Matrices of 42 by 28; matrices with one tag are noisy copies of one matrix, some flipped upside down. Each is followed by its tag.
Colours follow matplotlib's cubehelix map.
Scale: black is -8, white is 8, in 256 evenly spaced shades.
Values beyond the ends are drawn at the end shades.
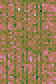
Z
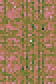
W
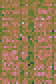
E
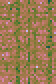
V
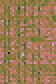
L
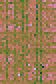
Z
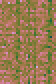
V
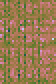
L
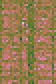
E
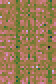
V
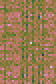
W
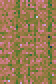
V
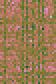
W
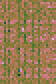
L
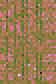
Z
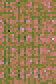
L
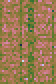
E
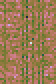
W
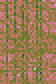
Z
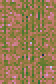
W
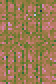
Z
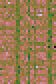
V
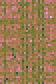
W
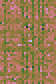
W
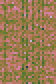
W
